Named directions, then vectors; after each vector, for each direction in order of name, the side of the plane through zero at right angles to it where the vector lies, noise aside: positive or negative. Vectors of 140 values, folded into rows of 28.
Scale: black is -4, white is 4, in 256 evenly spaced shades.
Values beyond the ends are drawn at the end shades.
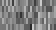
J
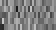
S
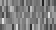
positive, positive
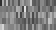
positive, negative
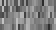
negative, positive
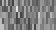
positive, negative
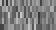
negative, positive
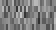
negative, positive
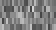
negative, negative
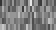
negative, negative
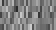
negative, positive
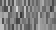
positive, negative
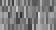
positive, negative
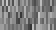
positive, negative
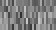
positive, negative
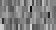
negative, negative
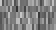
negative, positive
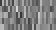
positive, negative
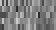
negative, positive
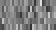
positive, positive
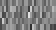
positive, positive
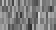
positive, negative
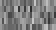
negative, negative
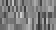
negative, positive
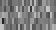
negative, negative
